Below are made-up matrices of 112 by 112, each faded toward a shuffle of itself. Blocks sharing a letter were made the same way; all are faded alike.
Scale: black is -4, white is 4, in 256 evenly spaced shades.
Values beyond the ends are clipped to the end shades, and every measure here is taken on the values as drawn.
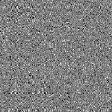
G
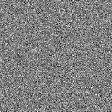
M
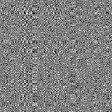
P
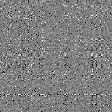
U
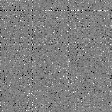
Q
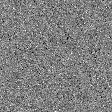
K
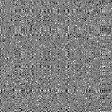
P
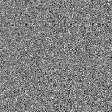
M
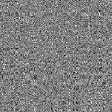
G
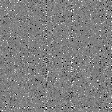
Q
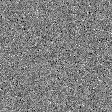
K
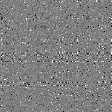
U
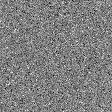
K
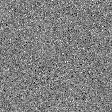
K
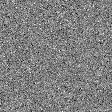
K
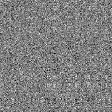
M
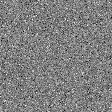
K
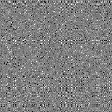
P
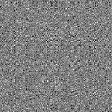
G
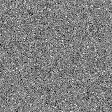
K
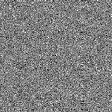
M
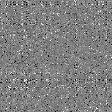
U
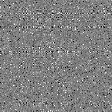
U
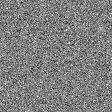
K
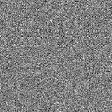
M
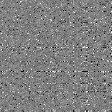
U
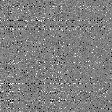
U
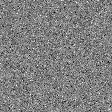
K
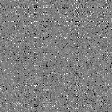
U
